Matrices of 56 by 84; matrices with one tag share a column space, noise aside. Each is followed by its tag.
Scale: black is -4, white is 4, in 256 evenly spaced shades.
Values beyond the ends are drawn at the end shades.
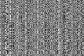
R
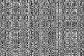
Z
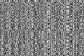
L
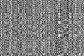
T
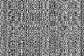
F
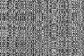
F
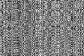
F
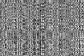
L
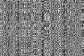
F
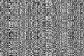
Z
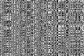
F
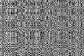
Z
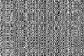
F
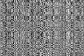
Z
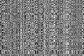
R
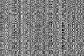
R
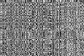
L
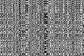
T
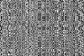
F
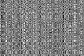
R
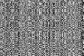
Z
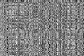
L
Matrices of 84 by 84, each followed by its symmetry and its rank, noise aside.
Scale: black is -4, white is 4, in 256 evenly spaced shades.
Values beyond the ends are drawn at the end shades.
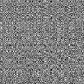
no symmetry, rank eight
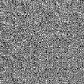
antisymmetric, rank twelve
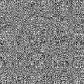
no symmetry, rank twelve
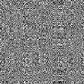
no symmetry, rank eight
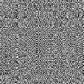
no symmetry, rank eight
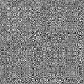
symmetric, rank eight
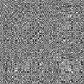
symmetric, rank eight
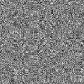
no symmetry, rank twelve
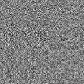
no symmetry, rank twelve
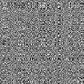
no symmetry, rank eight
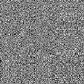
no symmetry, rank twelve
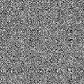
no symmetry, rank sixteen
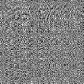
no symmetry, rank twelve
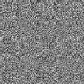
antisymmetric, rank eight
